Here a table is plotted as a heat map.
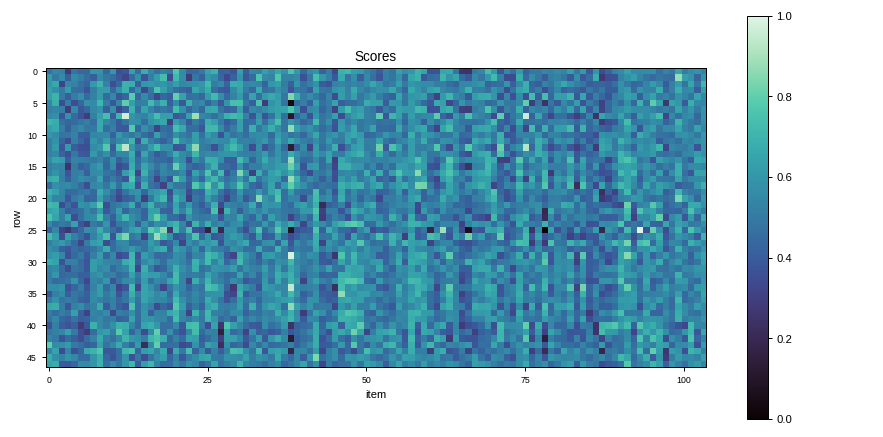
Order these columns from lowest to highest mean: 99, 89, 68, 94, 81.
89, 81, 68, 94, 99
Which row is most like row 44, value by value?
5
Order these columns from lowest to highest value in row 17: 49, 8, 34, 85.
85, 49, 34, 8
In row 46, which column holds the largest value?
91
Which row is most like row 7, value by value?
12
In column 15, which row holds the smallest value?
43
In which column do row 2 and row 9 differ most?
38
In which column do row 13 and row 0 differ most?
71
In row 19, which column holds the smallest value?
87
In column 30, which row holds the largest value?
16
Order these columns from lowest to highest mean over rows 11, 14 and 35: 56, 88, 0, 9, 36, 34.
88, 0, 9, 56, 34, 36
